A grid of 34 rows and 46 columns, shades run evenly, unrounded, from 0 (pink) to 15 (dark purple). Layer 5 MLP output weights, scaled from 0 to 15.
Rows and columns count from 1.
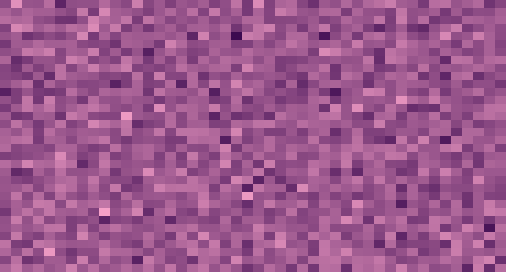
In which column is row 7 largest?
14
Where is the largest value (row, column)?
5, 22
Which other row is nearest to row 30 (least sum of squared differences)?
33
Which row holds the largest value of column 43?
34
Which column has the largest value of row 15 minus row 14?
20
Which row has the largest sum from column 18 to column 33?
12
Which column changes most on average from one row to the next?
41
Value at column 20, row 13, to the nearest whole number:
10
